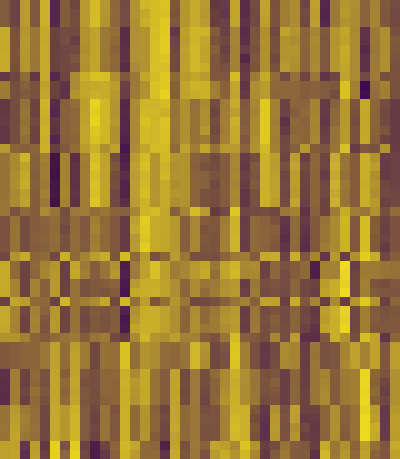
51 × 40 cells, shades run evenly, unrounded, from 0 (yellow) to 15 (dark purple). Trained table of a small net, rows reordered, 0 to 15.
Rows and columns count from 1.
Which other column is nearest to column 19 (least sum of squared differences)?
9
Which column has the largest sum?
31
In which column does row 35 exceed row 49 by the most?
13
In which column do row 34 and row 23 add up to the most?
6
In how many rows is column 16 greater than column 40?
15
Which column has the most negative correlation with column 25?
17
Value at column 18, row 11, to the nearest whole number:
9
